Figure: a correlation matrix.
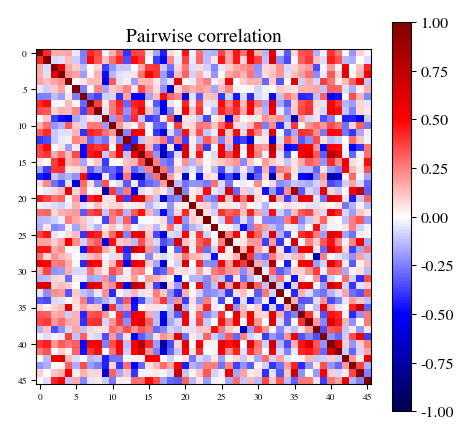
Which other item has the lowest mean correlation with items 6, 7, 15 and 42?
9
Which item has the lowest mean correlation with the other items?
17
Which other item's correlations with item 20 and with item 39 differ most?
13
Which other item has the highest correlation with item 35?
19
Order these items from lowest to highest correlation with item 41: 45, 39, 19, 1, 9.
39, 19, 9, 45, 1
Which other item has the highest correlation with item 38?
24
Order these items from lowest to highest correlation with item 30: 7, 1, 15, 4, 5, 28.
28, 5, 15, 4, 7, 1
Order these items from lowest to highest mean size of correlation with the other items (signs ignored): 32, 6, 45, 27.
45, 6, 27, 32
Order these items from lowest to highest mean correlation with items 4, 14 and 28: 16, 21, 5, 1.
16, 21, 5, 1
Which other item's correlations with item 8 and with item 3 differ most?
42
